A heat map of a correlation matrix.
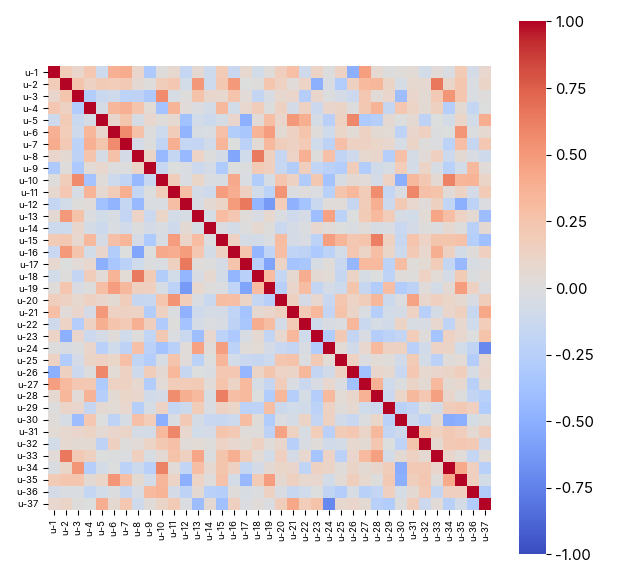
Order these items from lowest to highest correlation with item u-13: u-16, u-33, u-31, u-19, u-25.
u-25, u-31, u-19, u-16, u-33
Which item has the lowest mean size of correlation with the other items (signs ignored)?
u-14
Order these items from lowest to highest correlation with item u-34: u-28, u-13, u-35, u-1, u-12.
u-12, u-1, u-28, u-13, u-35
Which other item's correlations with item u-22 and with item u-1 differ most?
u-26
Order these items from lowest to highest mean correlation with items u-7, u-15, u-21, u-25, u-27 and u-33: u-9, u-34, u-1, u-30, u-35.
u-9, u-30, u-34, u-35, u-1
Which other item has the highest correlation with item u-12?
u-17
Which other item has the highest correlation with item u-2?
u-33
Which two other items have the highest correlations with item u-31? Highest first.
u-11, u-20
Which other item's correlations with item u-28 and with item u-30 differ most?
u-15
